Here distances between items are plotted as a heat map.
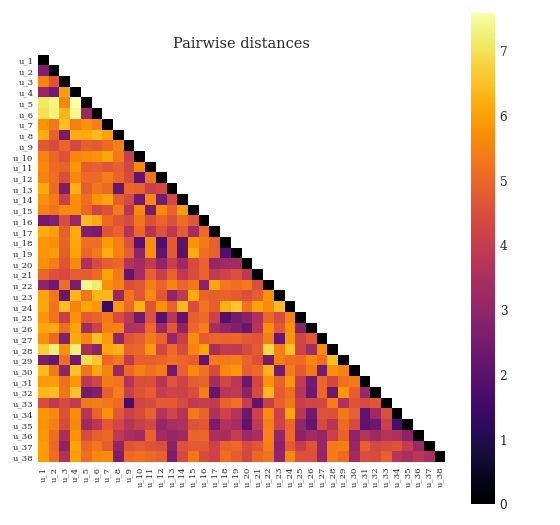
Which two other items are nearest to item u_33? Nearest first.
u_9, u_21
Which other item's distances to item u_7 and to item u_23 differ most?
u_24
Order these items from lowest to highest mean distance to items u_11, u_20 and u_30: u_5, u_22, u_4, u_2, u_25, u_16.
u_25, u_5, u_16, u_2, u_22, u_4
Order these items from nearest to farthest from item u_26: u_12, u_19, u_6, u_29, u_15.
u_19, u_12, u_6, u_15, u_29
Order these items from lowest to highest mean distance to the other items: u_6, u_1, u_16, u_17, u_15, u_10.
u_17, u_10, u_16, u_15, u_6, u_1
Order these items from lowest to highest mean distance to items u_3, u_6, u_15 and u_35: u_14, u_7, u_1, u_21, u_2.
u_21, u_14, u_7, u_2, u_1
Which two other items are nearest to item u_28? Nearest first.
u_32, u_6
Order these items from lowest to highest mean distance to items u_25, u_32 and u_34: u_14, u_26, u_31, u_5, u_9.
u_26, u_31, u_14, u_5, u_9
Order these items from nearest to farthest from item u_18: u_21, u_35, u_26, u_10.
u_10, u_26, u_35, u_21
